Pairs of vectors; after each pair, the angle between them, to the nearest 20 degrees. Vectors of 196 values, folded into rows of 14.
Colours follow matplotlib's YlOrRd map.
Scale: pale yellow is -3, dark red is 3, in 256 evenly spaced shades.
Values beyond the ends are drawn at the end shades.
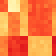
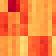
160 degrees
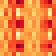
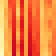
80 degrees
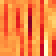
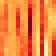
20 degrees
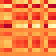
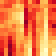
100 degrees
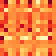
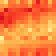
120 degrees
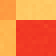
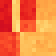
120 degrees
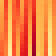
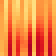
140 degrees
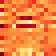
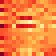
20 degrees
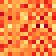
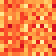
160 degrees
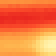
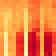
120 degrees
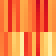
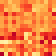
120 degrees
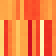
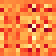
80 degrees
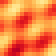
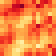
140 degrees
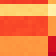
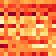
120 degrees
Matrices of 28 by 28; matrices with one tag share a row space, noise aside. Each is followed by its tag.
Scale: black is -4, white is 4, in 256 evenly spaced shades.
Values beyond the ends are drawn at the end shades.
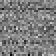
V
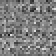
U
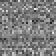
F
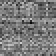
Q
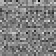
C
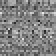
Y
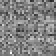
V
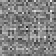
F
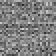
Y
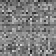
Y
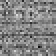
Q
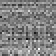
F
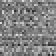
Q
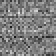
V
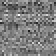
C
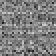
Q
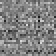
C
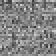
Y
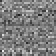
Q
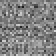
V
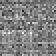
Q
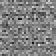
F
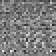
U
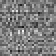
V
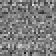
F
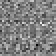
U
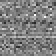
U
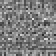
Y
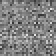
F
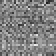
V
